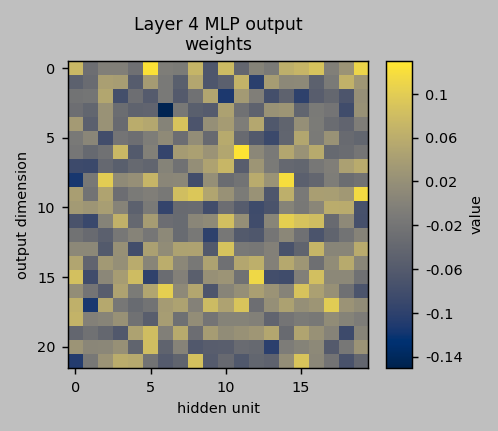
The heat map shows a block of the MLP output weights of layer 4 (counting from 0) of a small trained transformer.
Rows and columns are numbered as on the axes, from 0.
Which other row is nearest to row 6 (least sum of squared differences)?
11
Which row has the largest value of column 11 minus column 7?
1
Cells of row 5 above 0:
6
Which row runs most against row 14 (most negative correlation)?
13
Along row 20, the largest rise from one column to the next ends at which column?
5
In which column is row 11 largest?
14
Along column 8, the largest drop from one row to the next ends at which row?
10
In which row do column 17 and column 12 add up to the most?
15
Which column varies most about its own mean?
0
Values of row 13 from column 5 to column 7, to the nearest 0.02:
0.04 0.02 0.04
